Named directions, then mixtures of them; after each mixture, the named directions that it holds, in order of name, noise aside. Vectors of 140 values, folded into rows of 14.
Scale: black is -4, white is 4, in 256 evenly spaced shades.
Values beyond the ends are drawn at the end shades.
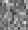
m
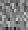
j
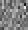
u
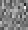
u.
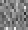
j, u.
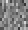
m, u.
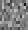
j, u.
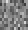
m, u.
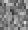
m.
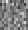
m, u.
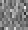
j, u.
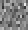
j, u.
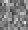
m.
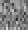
j, m.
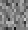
j, m.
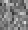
m.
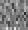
j.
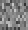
j, u.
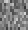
j, m.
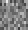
m, u.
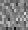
j.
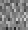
j.
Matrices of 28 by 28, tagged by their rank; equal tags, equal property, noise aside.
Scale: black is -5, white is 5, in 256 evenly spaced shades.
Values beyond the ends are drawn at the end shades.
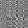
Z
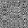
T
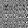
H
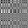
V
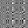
Z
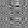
Z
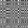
V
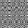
Z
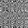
H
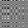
V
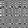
Z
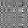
Z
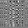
Z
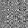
T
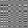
V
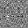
T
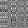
Z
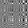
V
